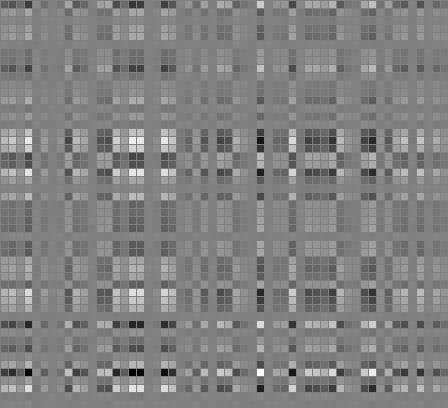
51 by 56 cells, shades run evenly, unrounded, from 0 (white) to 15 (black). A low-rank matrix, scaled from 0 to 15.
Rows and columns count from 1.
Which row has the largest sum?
47
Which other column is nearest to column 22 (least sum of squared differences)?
2
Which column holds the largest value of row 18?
33
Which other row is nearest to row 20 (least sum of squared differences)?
44
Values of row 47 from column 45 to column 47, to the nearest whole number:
8 3 1
